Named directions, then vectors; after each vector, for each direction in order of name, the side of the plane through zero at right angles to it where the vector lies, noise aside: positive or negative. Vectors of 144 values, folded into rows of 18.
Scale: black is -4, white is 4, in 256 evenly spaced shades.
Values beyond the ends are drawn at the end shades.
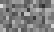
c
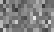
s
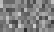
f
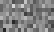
negative, positive, negative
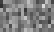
negative, negative, negative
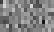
positive, negative, negative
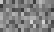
negative, positive, positive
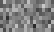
negative, negative, negative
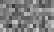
positive, negative, positive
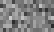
negative, positive, negative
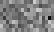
positive, negative, positive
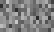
negative, negative, positive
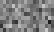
negative, positive, negative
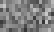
positive, positive, negative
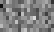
negative, negative, positive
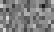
positive, positive, positive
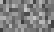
negative, positive, positive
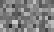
positive, negative, positive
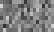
positive, positive, positive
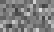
positive, negative, positive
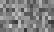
negative, positive, negative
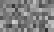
positive, negative, positive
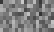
positive, negative, negative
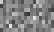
negative, positive, positive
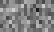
negative, negative, negative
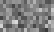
positive, negative, positive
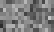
negative, positive, negative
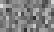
positive, positive, negative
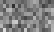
positive, negative, positive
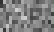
negative, negative, negative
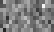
negative, negative, negative
